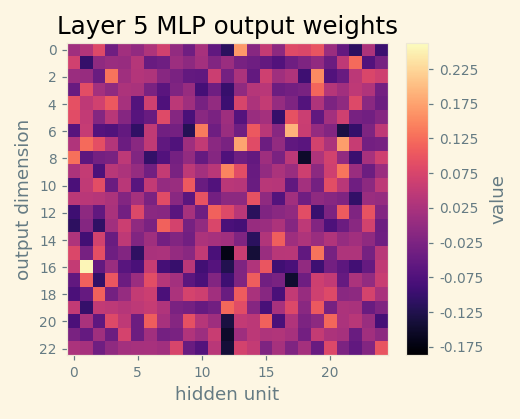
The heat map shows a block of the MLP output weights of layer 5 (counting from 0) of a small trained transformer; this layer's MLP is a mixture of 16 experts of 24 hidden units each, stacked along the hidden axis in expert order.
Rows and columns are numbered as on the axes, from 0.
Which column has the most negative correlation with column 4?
1
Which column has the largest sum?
13
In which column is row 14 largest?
16
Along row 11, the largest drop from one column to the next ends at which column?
11
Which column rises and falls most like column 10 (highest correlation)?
17
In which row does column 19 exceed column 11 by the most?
15
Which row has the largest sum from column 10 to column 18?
6
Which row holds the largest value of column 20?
20
